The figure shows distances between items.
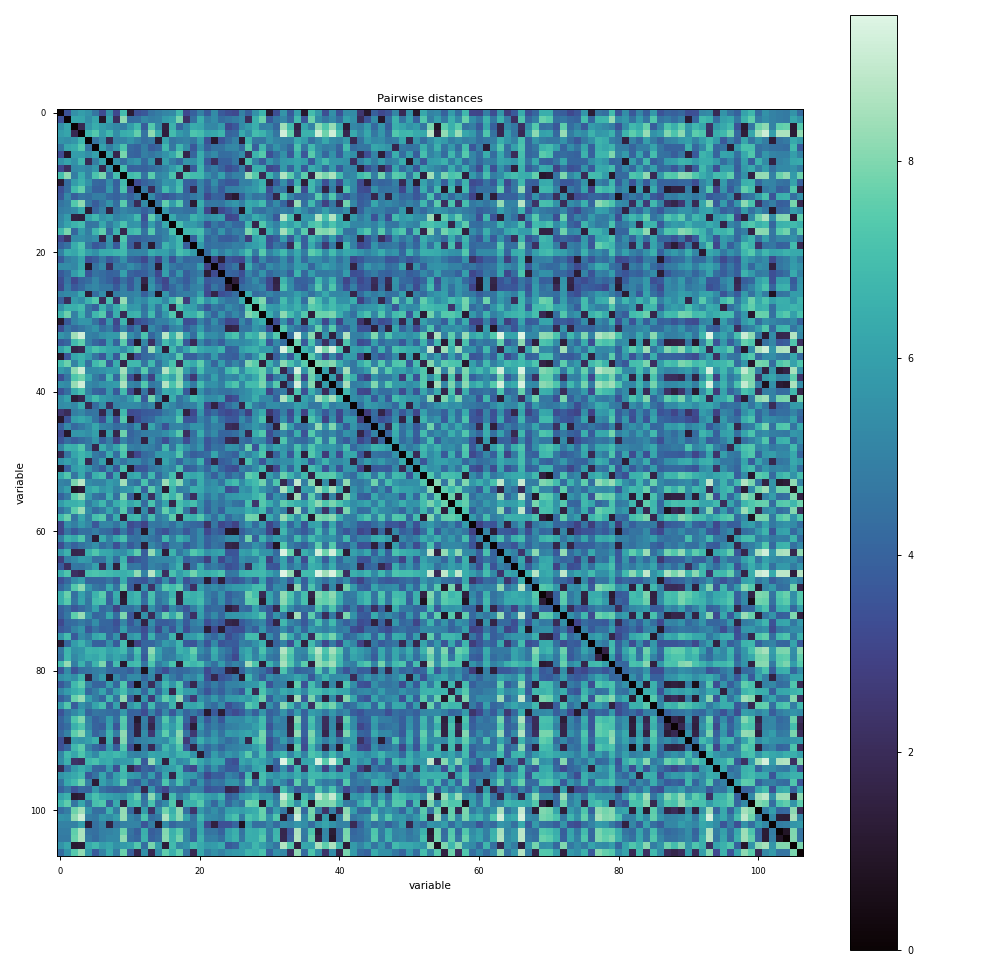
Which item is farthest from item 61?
27
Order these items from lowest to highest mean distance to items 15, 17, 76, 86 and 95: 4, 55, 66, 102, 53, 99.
102, 4, 99, 66, 55, 53
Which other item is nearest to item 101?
39
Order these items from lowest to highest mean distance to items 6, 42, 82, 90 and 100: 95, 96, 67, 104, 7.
67, 104, 96, 7, 95
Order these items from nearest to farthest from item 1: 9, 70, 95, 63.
95, 63, 70, 9
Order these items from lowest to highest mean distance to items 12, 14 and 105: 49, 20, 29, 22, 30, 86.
22, 86, 30, 29, 49, 20
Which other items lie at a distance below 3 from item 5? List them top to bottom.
48, 61, 96
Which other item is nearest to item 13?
19
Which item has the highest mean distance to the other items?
66
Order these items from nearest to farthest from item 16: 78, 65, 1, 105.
78, 65, 1, 105
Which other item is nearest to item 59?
64
